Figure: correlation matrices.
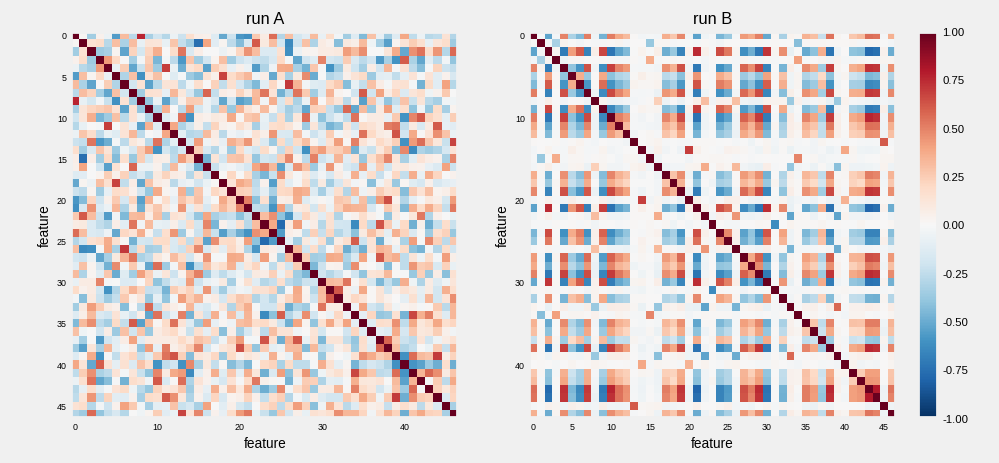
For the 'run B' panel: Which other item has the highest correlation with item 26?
22
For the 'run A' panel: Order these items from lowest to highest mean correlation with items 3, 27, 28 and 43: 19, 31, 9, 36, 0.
9, 0, 36, 31, 19
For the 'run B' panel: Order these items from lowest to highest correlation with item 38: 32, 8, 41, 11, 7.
32, 8, 41, 11, 7
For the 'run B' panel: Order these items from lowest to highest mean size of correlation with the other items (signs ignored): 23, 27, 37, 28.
23, 37, 28, 27
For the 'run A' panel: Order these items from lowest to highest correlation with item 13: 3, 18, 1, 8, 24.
3, 24, 1, 18, 8
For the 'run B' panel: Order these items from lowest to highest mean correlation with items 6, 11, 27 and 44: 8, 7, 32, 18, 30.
30, 32, 8, 18, 7
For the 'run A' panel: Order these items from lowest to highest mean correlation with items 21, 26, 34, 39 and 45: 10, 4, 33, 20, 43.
33, 4, 20, 10, 43
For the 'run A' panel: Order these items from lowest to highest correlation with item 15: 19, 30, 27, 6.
30, 27, 6, 19
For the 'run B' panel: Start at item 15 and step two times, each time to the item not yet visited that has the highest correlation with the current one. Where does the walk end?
3
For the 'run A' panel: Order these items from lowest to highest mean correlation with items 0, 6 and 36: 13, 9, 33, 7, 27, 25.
9, 33, 7, 13, 25, 27
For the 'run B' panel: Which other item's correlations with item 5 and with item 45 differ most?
13
